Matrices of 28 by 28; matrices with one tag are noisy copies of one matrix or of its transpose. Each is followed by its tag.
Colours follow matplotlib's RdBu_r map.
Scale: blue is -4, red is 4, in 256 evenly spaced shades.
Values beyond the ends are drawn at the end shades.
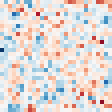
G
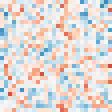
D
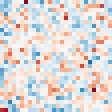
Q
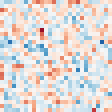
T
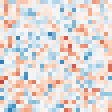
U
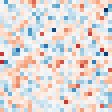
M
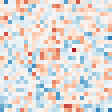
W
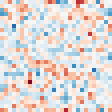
U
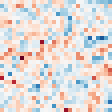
W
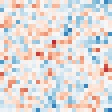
W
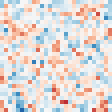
G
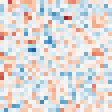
T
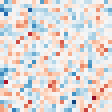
Q
